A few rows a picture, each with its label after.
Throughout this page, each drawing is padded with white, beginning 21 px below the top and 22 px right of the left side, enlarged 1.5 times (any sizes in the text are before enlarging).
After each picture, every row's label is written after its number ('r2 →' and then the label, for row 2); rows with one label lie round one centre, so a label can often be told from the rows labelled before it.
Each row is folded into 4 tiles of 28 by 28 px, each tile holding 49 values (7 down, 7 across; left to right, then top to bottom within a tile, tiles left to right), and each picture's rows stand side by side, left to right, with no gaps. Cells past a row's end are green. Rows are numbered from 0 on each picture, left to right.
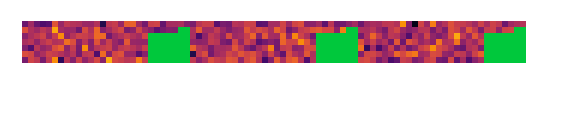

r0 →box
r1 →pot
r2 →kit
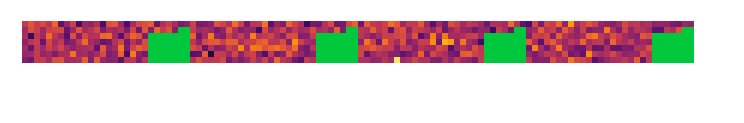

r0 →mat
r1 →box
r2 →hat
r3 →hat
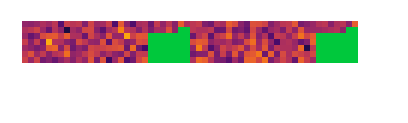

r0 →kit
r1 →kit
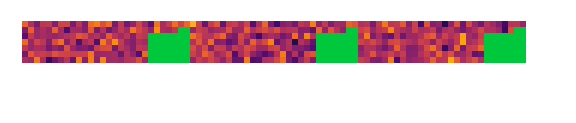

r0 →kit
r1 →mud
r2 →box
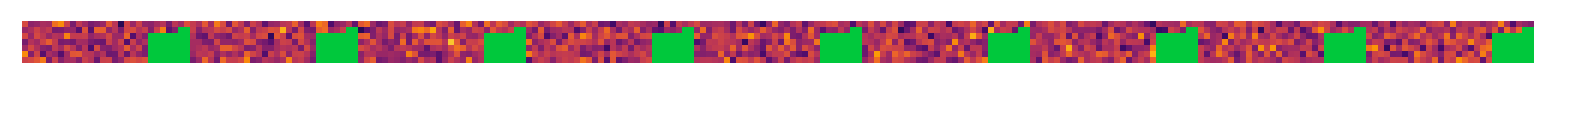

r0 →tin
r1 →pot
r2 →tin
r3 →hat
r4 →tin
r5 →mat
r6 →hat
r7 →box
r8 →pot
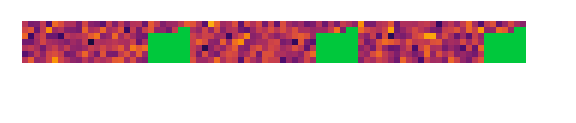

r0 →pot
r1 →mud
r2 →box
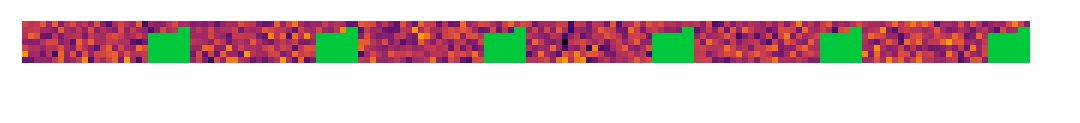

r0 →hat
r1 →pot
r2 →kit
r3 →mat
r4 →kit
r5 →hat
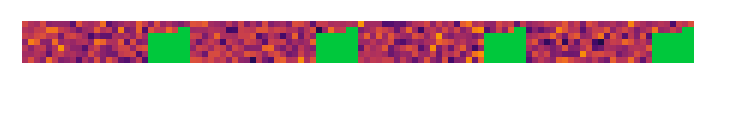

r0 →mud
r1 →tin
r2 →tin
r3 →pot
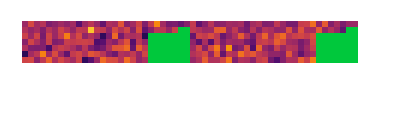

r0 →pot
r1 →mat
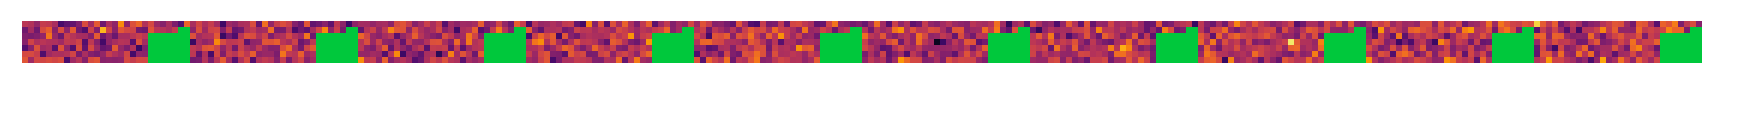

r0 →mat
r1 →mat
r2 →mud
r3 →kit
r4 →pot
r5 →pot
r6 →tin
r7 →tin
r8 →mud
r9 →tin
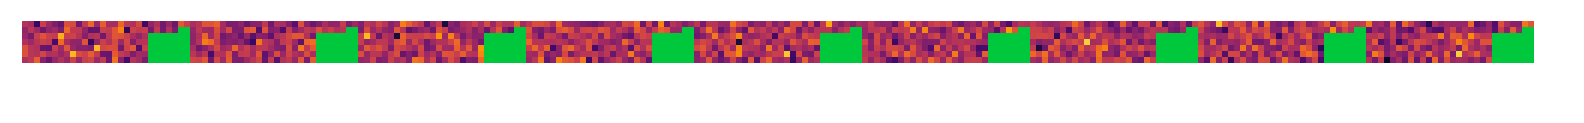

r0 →kit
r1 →mat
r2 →hat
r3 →pot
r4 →kit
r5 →kit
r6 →box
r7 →mud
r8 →kit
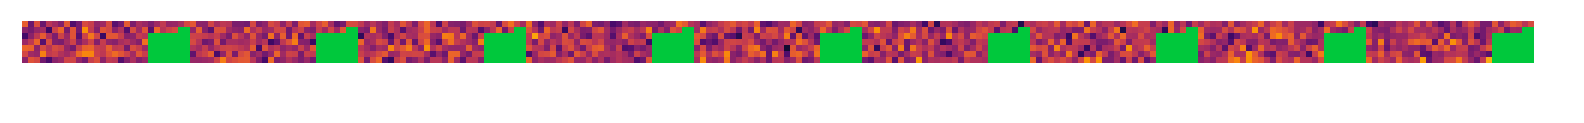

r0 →kit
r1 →pot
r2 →kit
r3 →box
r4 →pot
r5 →mat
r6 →hat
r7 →pot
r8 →box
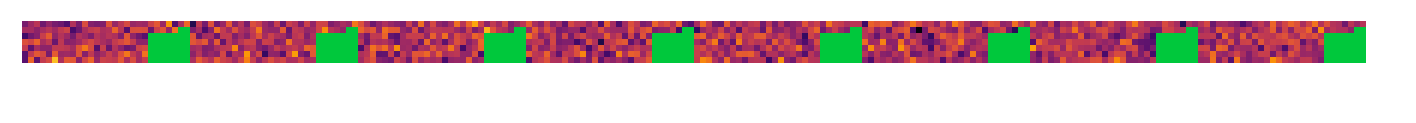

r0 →pot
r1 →pot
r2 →mat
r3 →tin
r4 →tin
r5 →hat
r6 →mud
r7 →mat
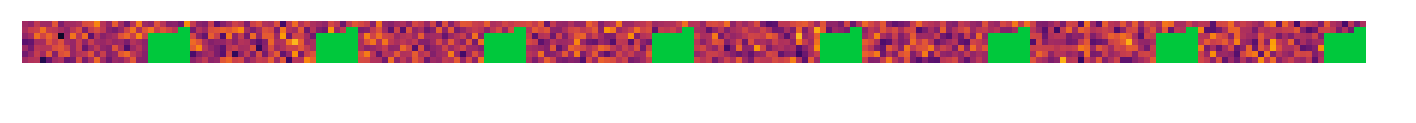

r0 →mat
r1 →pot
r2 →tin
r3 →mud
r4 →box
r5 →mud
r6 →tin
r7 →box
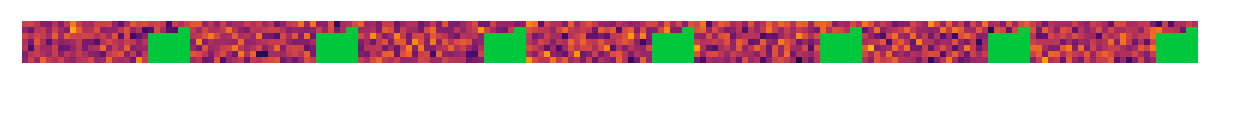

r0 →tin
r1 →mud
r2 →box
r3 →mud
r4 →mud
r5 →mud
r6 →kit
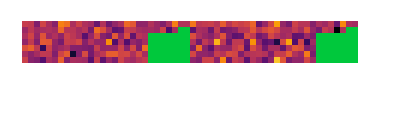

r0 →hat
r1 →tin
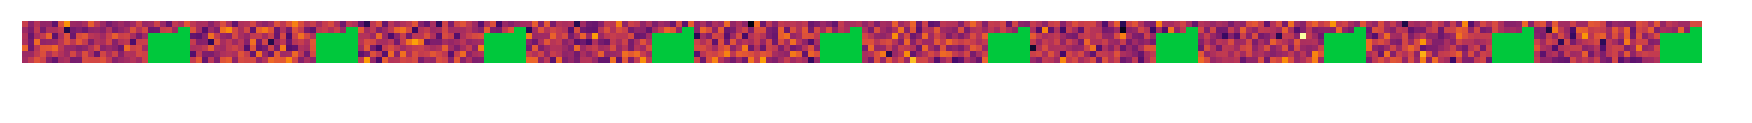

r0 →kit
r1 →pot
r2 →pot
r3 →tin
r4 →kit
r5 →hat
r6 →hat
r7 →mud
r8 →kit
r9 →mud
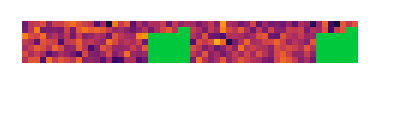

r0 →hat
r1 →box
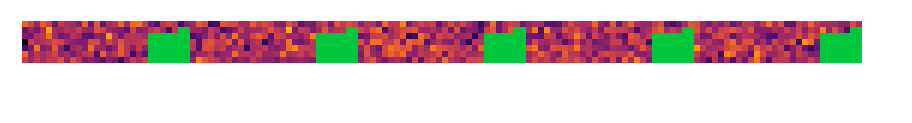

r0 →mat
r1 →kit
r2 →kit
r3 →pot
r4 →mud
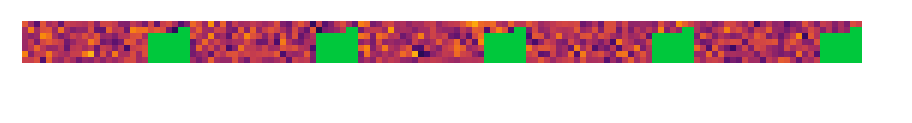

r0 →mat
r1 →tin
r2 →tin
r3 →tin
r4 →box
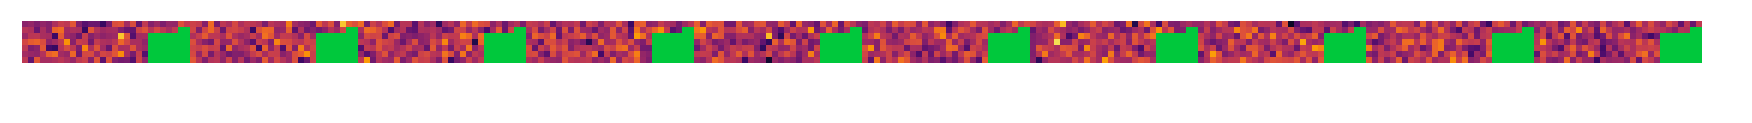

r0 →box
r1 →hat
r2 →hat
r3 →mat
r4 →tin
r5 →hat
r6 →mat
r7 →pot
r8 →box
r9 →pot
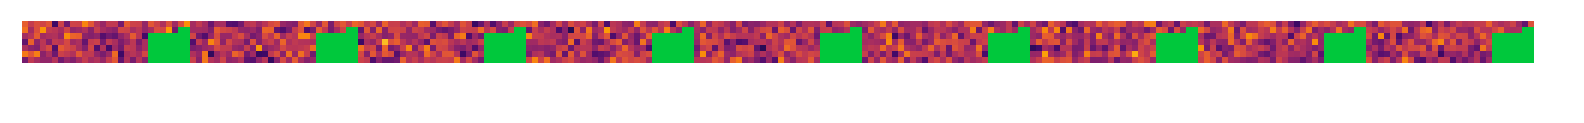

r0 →mud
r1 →mat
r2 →box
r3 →tin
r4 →tin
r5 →mat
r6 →mat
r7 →mud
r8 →mat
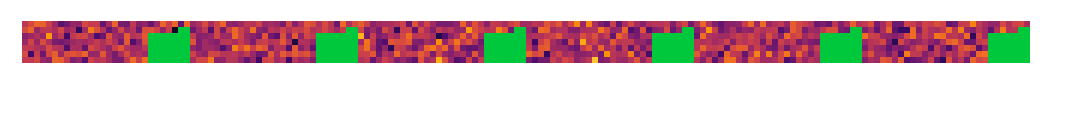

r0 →mat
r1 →mud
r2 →mud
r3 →hat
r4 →hat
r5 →tin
